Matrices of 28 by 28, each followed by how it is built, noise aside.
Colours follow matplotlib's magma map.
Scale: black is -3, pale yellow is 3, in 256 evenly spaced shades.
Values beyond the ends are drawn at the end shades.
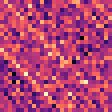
Toeplitz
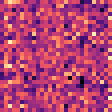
repeating rows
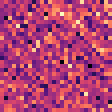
Toeplitz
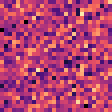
repeating rows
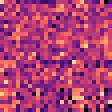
blocks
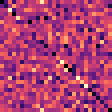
diagonal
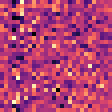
uneven columns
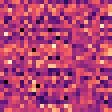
blocks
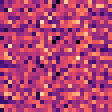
repeating rows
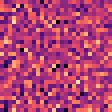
repeating rows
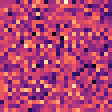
noise
